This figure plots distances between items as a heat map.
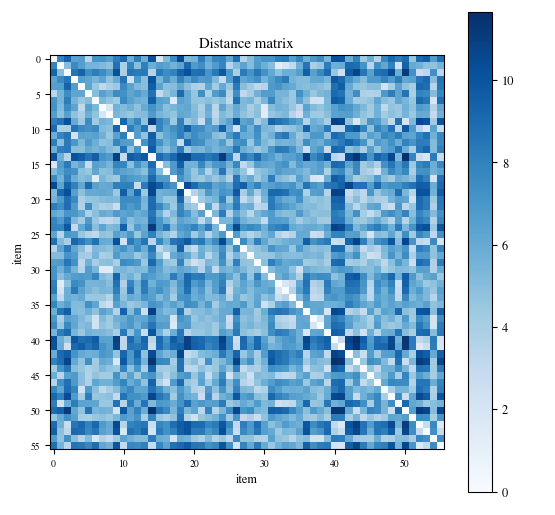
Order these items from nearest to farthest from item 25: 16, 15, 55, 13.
16, 15, 13, 55
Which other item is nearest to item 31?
35
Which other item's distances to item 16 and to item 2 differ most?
46
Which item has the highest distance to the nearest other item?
31
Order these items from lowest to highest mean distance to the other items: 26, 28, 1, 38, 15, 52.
28, 38, 1, 15, 26, 52
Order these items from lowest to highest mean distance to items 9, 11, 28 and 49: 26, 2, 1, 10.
1, 10, 26, 2
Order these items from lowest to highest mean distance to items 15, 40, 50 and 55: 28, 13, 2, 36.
28, 2, 13, 36
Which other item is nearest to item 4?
47
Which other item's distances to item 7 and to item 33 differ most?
30
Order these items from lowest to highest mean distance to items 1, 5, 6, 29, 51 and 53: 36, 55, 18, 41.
36, 55, 41, 18
